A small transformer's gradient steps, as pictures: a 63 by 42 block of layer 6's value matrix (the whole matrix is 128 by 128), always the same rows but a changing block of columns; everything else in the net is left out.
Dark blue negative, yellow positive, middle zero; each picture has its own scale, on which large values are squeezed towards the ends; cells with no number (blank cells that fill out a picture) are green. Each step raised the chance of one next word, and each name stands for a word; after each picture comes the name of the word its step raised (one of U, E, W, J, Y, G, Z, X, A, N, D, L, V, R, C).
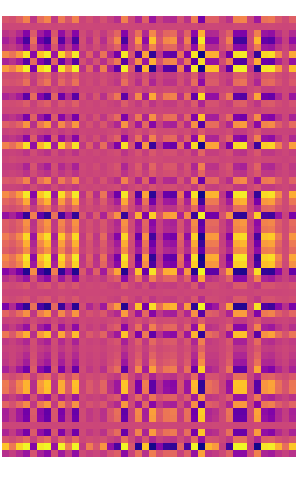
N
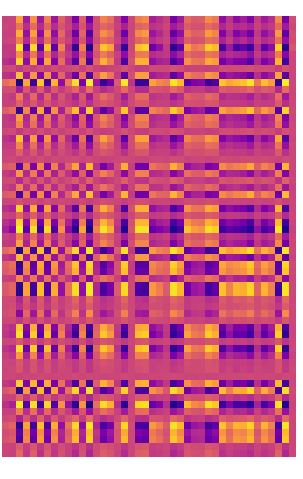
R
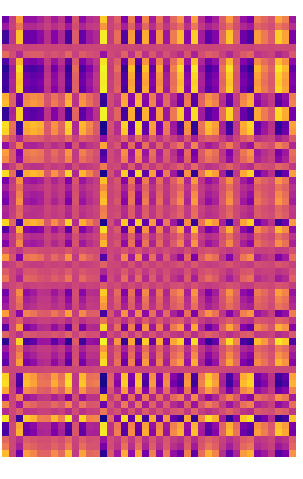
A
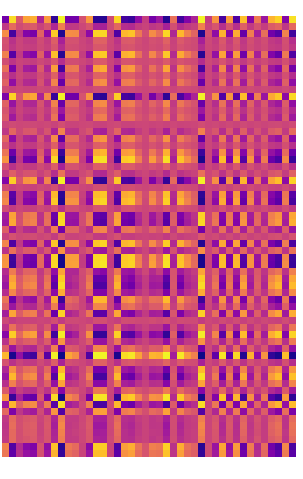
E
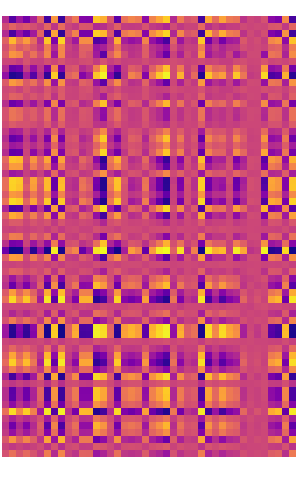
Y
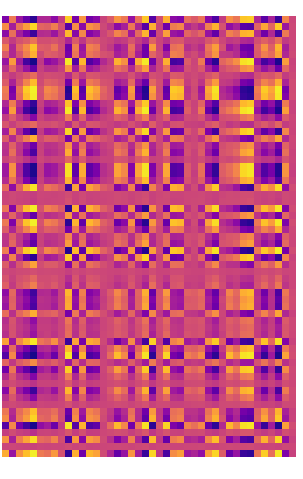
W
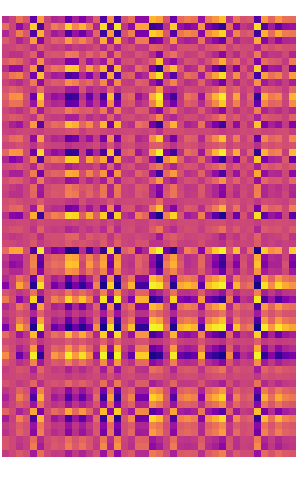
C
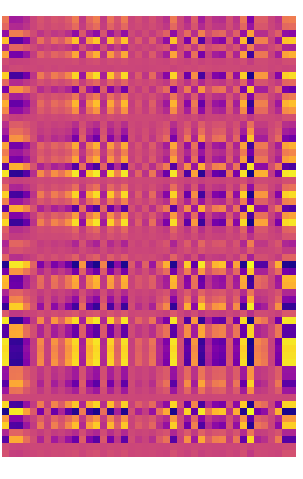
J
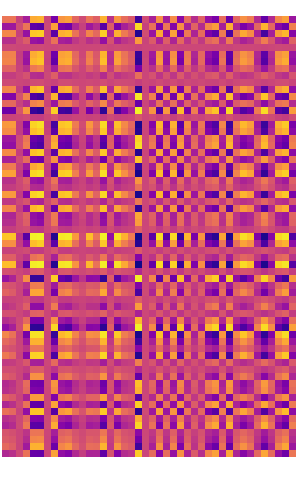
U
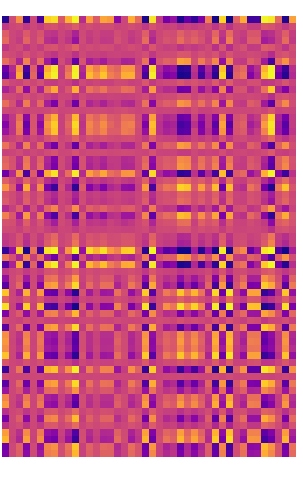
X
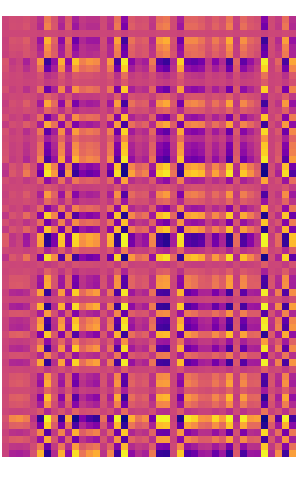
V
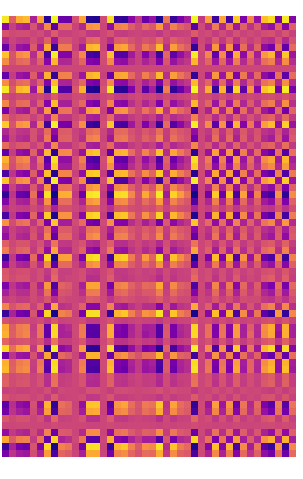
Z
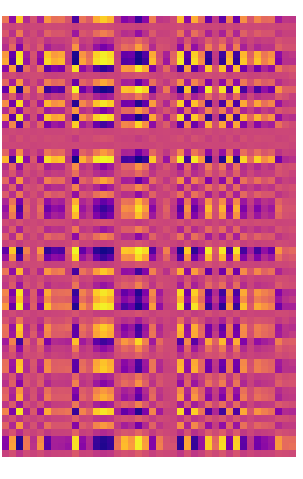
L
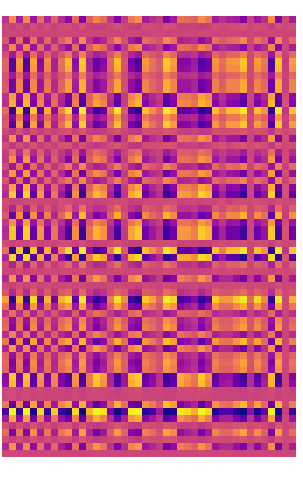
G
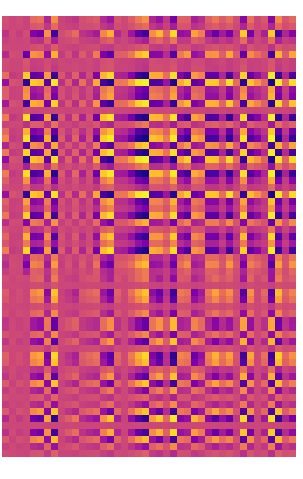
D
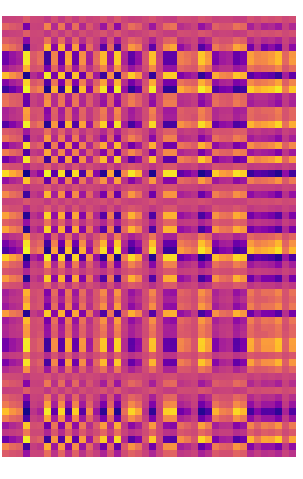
Z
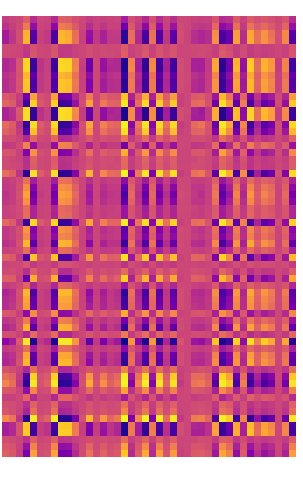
A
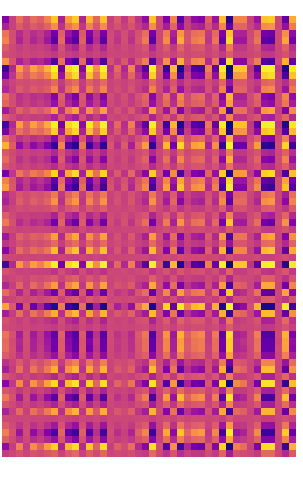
X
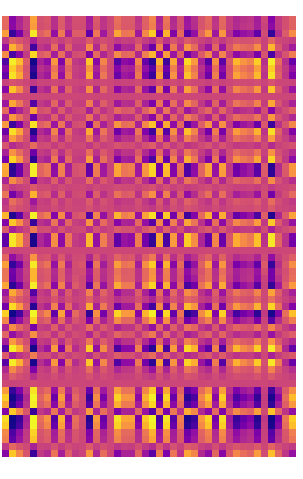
V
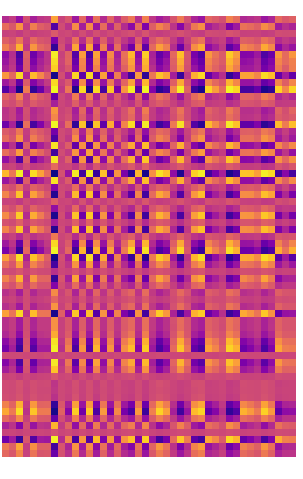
Z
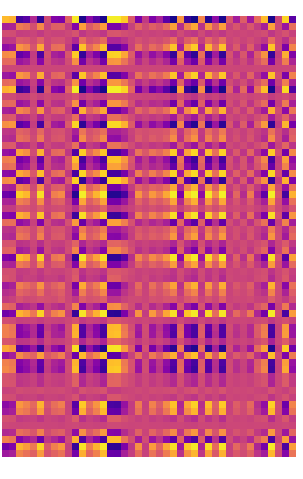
Z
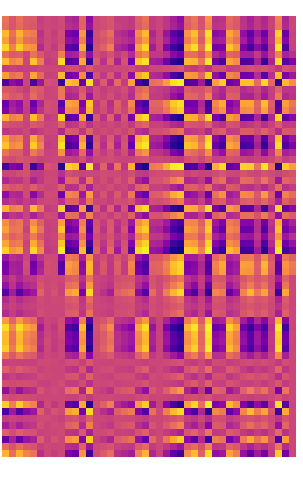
R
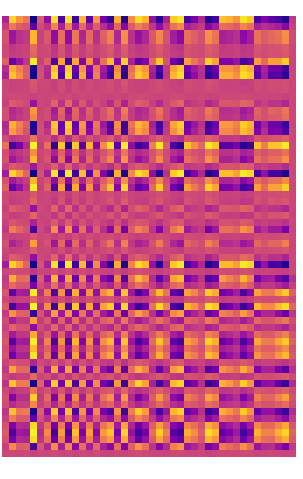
X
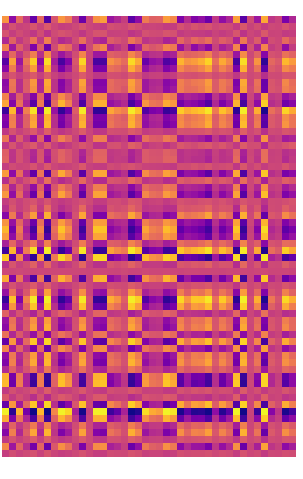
G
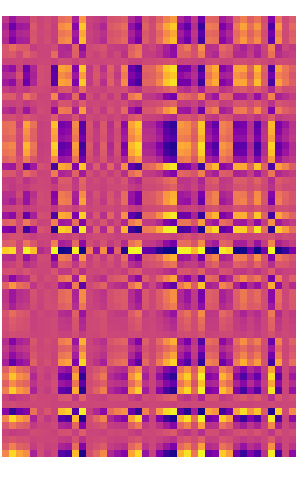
A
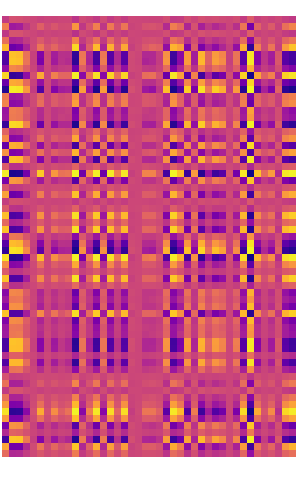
Z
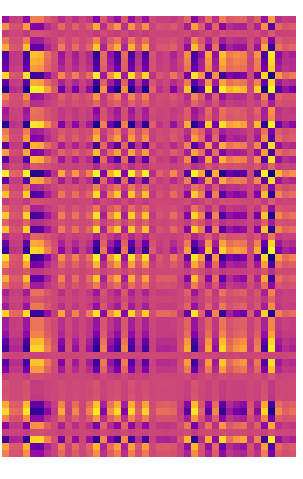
Z
